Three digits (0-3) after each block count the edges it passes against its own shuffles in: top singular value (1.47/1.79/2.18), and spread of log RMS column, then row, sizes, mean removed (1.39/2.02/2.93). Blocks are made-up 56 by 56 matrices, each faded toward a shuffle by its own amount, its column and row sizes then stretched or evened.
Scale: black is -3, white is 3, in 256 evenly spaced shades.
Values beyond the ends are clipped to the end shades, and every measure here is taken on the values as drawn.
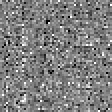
1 1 0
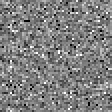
0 0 1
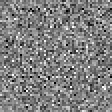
1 1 1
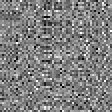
3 1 0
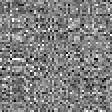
3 0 1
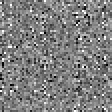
0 2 0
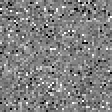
0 0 1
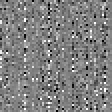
0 3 0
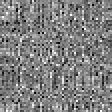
3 1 0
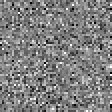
2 1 1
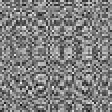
3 0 1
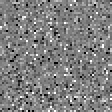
0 1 0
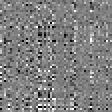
3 3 2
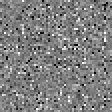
0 1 1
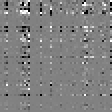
3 3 3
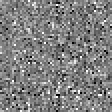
0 1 1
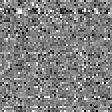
2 1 2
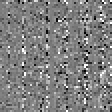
0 3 1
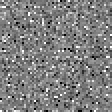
0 0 1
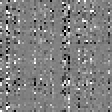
1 3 2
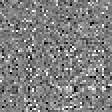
2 1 1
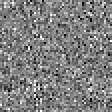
1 1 0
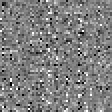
0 2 1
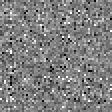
0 1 1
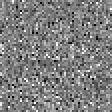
1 2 0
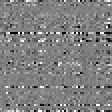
3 1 3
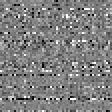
1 1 3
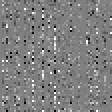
1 3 1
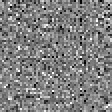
2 1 0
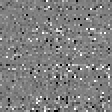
1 1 2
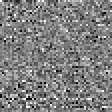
2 0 2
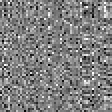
3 2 0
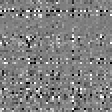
2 2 3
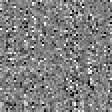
1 2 0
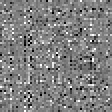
1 2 1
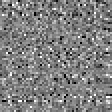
3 0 2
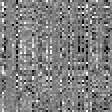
3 3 0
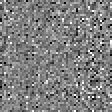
0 2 1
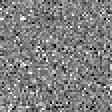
0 0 1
